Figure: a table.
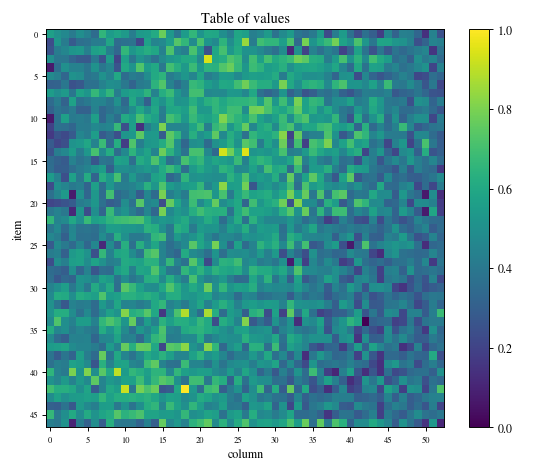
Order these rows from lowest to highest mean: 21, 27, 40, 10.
27, 40, 21, 10
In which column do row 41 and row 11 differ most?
12
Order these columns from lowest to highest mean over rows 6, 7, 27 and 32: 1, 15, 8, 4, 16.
1, 4, 8, 16, 15
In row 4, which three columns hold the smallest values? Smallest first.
0, 51, 9
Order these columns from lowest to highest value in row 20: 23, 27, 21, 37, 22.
23, 21, 37, 27, 22
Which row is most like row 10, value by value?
4
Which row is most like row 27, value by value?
2
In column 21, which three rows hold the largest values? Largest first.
3, 33, 37
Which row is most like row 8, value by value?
9
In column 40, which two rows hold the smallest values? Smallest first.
25, 41
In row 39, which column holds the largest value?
14
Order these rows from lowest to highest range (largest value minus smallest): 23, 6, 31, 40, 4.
23, 31, 6, 4, 40
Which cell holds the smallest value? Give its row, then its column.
34, 42
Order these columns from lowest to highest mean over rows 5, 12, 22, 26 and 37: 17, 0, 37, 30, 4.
37, 0, 4, 17, 30
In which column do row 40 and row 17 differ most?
32
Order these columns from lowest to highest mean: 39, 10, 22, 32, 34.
39, 34, 32, 10, 22
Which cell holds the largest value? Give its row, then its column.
42, 18
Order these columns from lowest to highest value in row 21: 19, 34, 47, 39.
47, 19, 39, 34
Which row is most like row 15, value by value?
28
